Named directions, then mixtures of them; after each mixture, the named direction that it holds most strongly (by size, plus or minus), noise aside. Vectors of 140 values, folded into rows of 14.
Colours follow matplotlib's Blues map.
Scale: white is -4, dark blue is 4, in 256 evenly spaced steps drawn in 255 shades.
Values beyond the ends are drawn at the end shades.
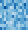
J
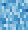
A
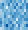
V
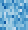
J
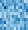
J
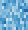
A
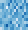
V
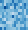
J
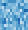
A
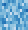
A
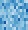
J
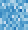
V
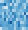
J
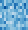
J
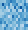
V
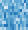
J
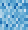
V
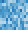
A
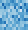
J
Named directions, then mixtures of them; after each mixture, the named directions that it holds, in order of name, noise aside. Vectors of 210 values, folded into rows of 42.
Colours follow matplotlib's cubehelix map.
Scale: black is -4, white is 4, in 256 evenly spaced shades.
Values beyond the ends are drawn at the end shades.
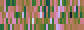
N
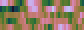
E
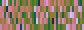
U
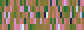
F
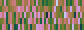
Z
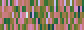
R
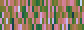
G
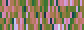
F, G, R.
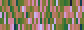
G, R, Z.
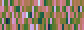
G, R.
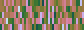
G.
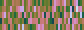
F, U, Z.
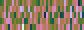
F, U, Z.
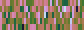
F.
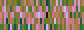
F, N, Z.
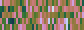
E, G.
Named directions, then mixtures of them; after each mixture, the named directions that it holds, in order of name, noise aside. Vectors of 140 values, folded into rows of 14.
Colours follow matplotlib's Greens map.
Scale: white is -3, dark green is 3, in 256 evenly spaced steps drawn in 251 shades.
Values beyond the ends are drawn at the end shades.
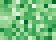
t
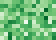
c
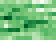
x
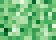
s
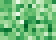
s, t, x.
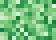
c, t.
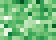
c, s, x.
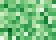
c, t, x.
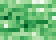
x.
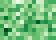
s, t, x.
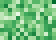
c, t.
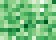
c, t, x.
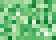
c, s.
